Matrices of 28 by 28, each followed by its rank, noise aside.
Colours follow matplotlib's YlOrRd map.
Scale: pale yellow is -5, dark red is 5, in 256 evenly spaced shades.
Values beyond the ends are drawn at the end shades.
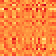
two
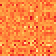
four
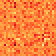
four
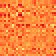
three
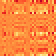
two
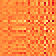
two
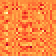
four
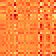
two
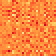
four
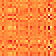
two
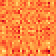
three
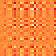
one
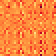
three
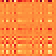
one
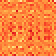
three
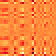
one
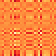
one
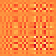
one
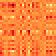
two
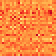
four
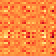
two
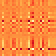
one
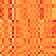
two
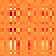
one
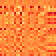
two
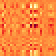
two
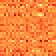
three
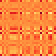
one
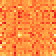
four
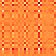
one
